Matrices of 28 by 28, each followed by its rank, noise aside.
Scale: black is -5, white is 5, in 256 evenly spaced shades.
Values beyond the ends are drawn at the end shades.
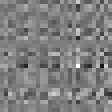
two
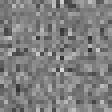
five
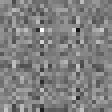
three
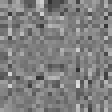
three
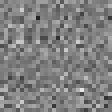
five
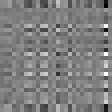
one
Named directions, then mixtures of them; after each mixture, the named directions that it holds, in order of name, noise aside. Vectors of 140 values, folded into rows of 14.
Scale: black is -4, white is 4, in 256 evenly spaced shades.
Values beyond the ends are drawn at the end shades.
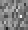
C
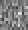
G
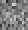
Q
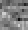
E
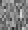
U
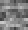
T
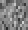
C, E, Q.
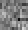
E, U.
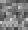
C, Q, T.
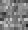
E, G, T.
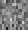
C, Q.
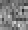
E, G.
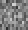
C, G, Q.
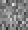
C, Q.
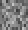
Q, T, U.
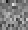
Q.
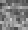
E, Q, T.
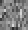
G, T, U.
